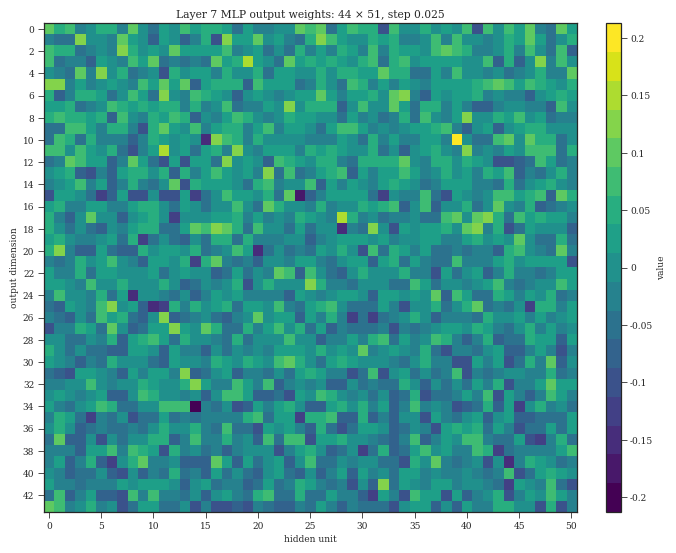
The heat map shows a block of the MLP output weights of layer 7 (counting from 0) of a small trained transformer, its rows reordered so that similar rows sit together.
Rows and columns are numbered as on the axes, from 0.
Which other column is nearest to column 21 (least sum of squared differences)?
35
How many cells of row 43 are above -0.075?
37
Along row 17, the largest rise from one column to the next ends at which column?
28
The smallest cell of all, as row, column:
34, 14
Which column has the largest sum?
17
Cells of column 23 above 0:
19
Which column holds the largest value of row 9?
11
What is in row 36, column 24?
-0.025
